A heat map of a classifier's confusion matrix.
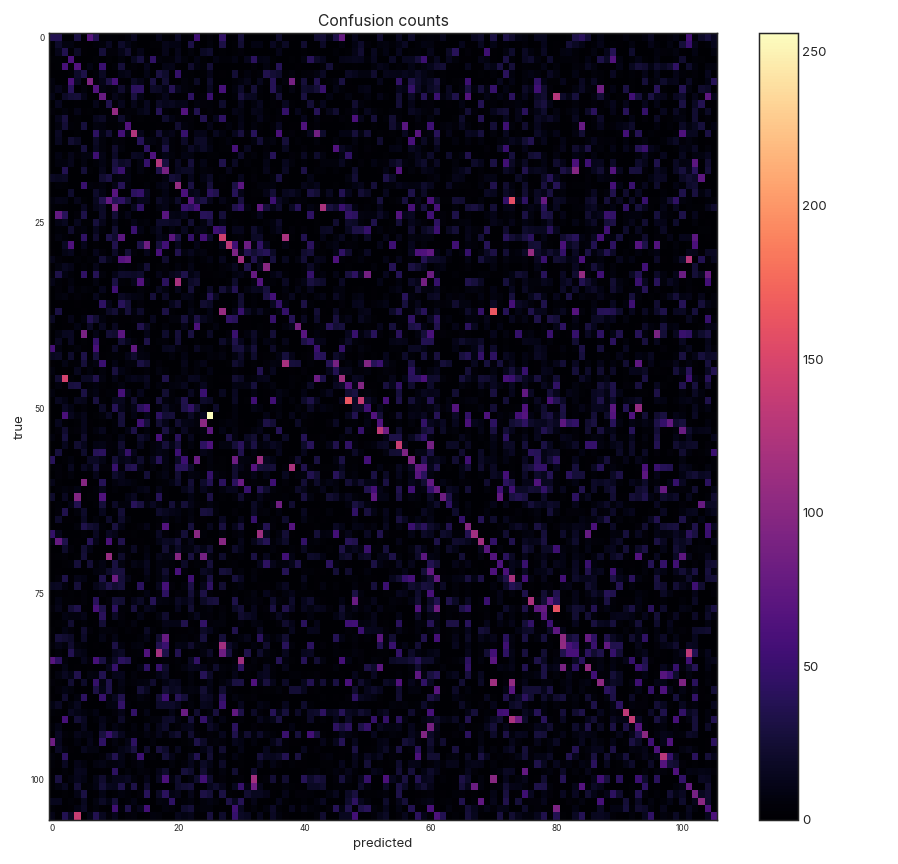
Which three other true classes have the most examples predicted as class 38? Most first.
58, 6, 66
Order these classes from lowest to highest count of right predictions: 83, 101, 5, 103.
5, 83, 101, 103
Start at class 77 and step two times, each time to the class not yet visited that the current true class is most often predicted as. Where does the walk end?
49
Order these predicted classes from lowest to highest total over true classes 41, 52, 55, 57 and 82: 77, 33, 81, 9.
9, 77, 33, 81
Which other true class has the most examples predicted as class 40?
12
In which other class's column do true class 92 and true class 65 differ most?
73
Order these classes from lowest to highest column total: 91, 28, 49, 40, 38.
28, 38, 91, 49, 40
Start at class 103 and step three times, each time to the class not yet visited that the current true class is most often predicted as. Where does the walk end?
37
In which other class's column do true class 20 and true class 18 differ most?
83
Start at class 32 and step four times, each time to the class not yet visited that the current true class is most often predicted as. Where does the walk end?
67
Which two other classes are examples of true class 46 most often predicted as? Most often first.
2, 42
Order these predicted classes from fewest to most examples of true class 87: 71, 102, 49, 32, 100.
71, 49, 102, 32, 100
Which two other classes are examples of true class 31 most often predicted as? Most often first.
34, 94
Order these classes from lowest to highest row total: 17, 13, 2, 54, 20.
2, 54, 20, 17, 13
